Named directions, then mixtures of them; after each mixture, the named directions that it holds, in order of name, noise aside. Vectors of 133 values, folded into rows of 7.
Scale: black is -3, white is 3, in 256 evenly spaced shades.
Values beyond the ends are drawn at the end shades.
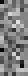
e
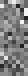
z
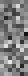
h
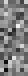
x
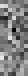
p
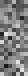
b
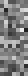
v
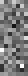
e, z.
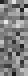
b, e, z.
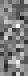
b, x.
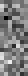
h, p.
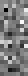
h, v, z.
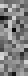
p.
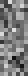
b, v, x.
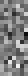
h, x.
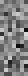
h, v, x.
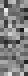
v.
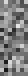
x.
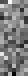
e, p, z.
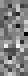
h.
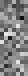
b.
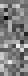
h, p.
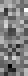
e, v, z.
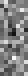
v, x.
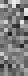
z.
